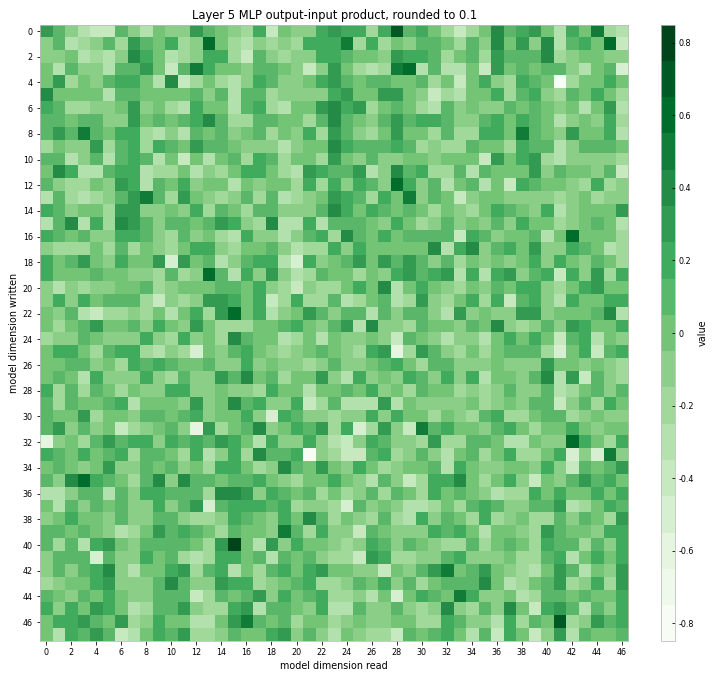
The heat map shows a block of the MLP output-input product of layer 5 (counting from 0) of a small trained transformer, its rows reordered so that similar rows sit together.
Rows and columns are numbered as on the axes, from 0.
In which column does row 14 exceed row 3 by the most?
46
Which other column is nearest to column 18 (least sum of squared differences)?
4
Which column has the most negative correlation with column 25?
20
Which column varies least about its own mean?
34
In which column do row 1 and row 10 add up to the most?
36
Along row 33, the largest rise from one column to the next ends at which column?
45
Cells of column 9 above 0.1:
10
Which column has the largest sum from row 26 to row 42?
15
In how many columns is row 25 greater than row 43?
19
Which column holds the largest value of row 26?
40
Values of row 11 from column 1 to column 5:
0.4 0.2 -0.3 -0.3 0.1
